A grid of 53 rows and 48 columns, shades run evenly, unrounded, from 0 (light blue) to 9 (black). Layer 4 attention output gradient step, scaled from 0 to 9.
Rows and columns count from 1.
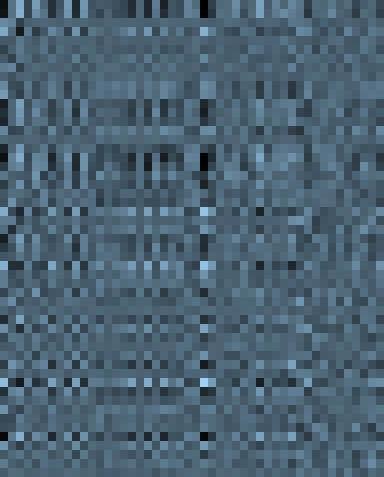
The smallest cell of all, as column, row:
26, 43
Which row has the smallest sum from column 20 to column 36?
20
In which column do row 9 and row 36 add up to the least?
3
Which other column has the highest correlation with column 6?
25
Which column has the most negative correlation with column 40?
47
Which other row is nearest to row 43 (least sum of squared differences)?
24
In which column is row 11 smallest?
1
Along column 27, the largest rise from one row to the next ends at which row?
44
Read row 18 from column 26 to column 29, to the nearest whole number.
9 7 4 5
